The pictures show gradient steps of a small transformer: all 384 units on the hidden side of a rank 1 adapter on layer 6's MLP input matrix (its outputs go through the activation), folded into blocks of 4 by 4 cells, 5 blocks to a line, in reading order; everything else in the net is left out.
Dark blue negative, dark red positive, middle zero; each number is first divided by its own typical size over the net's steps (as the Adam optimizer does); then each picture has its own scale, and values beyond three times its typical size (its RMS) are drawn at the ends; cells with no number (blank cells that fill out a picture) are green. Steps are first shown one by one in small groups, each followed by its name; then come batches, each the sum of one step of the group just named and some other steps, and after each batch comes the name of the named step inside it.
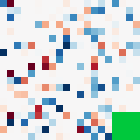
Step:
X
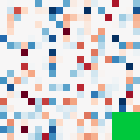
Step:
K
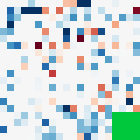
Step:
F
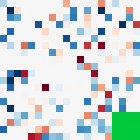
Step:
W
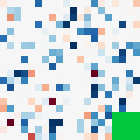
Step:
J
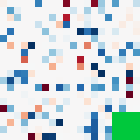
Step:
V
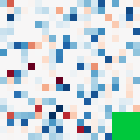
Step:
X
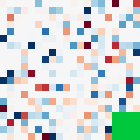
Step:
K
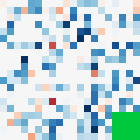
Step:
J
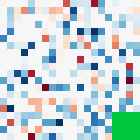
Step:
V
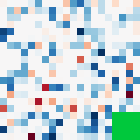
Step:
V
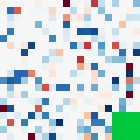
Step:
V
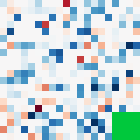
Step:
V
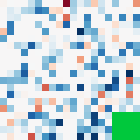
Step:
V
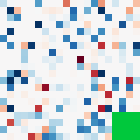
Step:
W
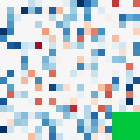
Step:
F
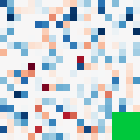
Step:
W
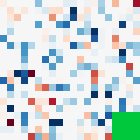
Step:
J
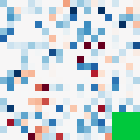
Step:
W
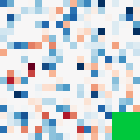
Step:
F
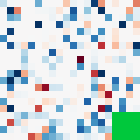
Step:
W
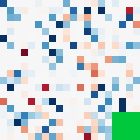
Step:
K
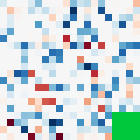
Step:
J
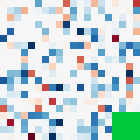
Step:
V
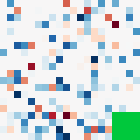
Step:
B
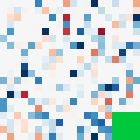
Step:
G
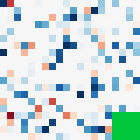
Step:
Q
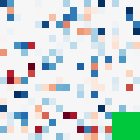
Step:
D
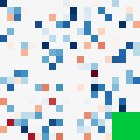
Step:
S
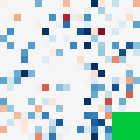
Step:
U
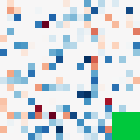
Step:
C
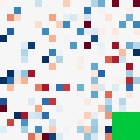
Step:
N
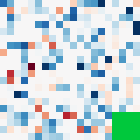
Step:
D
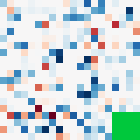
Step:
C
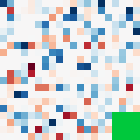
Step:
D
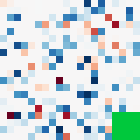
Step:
C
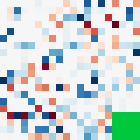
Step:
N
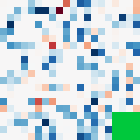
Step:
N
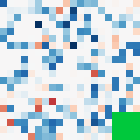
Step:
S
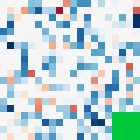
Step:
G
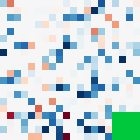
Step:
Q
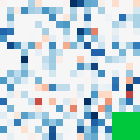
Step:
U
